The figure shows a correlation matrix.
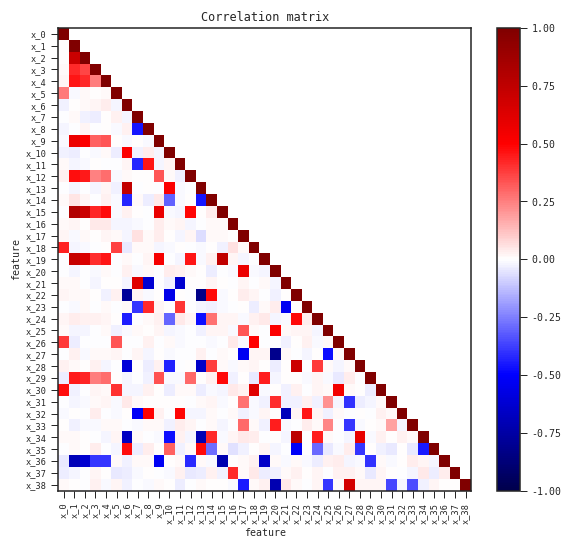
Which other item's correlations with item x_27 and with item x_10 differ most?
x_20
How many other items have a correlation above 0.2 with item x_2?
8
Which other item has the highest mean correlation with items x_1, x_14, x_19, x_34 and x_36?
x_22
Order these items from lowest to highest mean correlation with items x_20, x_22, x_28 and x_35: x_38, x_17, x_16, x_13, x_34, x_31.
x_13, x_38, x_16, x_31, x_17, x_34
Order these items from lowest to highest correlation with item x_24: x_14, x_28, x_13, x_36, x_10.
x_13, x_10, x_36, x_14, x_28
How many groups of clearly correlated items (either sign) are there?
6
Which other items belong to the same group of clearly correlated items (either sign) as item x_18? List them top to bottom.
x_0, x_5, x_26, x_30
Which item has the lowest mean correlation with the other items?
x_36
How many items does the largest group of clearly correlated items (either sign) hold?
10
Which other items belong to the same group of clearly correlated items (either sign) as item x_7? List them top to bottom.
x_8, x_11, x_21, x_23, x_32
